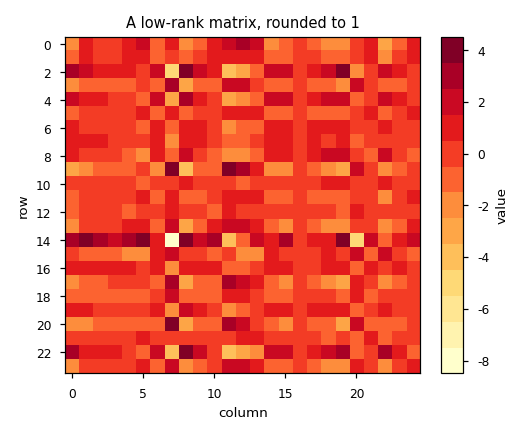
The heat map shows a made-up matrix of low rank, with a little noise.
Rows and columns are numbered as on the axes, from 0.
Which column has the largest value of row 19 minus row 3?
8
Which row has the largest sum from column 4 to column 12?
0
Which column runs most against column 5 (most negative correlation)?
22
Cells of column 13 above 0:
10
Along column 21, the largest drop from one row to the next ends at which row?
15
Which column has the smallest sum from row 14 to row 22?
7
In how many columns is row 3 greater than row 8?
8
